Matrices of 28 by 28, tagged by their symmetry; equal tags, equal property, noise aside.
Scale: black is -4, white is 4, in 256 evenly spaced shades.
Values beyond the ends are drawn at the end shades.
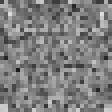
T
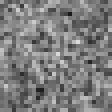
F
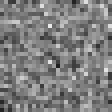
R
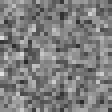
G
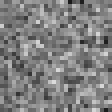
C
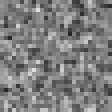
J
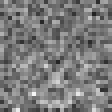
T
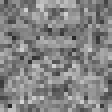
T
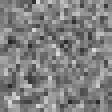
R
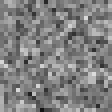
C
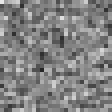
C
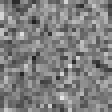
J
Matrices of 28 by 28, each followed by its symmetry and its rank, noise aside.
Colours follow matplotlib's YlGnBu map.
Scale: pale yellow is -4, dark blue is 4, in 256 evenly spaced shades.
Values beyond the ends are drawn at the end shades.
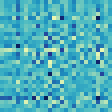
no symmetry, rank four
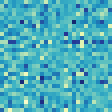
no symmetry, rank six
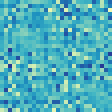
antisymmetric, rank eight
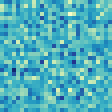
antisymmetric, rank eight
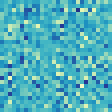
antisymmetric, rank eight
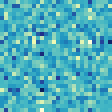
antisymmetric, rank six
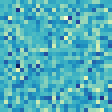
antisymmetric, rank eight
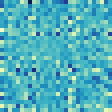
no symmetry, rank six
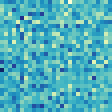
antisymmetric, rank eight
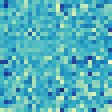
no symmetry, rank six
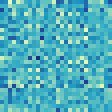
no symmetry, rank four
